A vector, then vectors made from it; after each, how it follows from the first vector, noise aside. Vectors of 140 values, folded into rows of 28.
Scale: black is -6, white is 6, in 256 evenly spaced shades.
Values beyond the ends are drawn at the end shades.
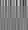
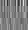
negated.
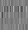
wrapped around, negated, shrunk.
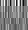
scaled up.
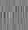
wrapped around, negated, shrunk.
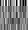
scaled up.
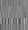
wrapped around, negated, shrunk.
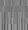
reversed, shrunk.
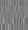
wrapped around, negated, shrunk.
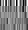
scaled up.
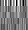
scaled up.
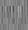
wrapped around, negated, shrunk.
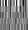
scaled up.
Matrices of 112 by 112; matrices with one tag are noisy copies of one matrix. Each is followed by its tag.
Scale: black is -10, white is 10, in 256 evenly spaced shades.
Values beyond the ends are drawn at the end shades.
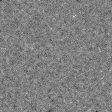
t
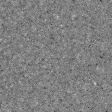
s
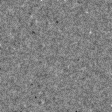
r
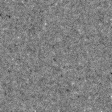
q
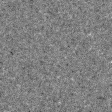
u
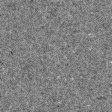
u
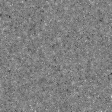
q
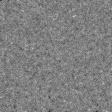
t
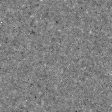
r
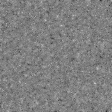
s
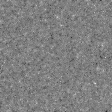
s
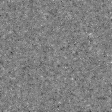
u
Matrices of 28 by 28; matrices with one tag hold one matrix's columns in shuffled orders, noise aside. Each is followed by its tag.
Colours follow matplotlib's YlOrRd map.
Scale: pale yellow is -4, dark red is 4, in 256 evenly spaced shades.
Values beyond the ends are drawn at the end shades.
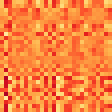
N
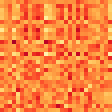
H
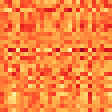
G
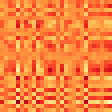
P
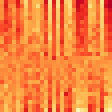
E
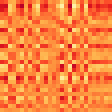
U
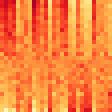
E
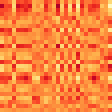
U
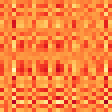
P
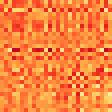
G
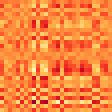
P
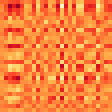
U
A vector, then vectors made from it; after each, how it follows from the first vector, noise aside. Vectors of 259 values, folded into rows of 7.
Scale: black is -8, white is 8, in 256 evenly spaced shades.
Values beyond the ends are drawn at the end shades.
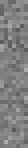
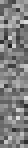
scaled up.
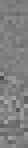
reversed, negated, partly zeroed.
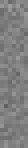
wrapped around, negated, shrunk.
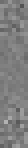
reversed, negated, partly zeroed.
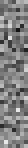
scaled up.
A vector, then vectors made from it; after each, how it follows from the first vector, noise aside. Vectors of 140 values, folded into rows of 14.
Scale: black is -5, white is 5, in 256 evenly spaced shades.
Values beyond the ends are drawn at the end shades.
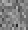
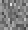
reversed, negated.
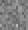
negated, shrunk.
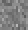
negated, shrunk.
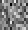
reversed, scaled up.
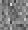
reversed, negated.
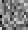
wrapped around, scaled up.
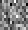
reversed, scaled up.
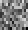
wrapped around, scaled up.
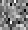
reversed, scaled up.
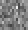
wrapped around, negated.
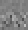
wrapped around, negated, partly zeroed.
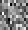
reversed, scaled up.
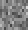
wrapped around, negated.
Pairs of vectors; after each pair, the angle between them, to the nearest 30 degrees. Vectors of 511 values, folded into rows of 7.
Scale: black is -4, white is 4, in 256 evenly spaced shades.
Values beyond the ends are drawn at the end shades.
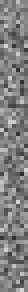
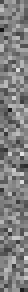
120 degrees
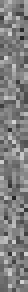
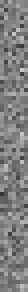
90 degrees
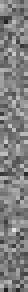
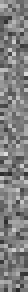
30 degrees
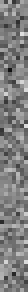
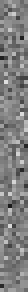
90 degrees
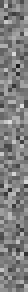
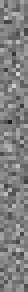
150 degrees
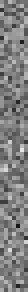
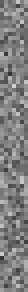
120 degrees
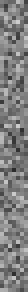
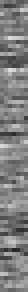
90 degrees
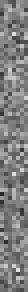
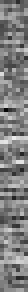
120 degrees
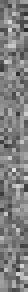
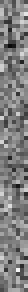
150 degrees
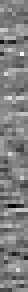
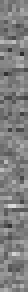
150 degrees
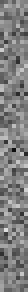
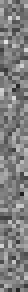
90 degrees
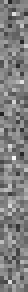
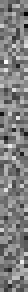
60 degrees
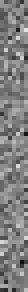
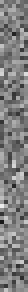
90 degrees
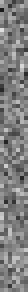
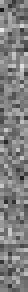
30 degrees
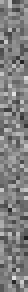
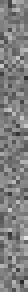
150 degrees
